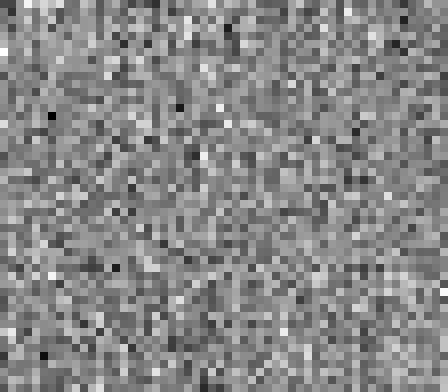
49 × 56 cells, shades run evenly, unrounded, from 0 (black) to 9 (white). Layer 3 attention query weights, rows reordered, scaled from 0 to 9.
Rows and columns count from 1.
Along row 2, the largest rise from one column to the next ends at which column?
44
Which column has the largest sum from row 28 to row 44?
2
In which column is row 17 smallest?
45
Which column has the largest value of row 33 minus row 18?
19
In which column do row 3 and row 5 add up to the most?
24
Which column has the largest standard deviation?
27
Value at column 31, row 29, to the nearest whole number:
3
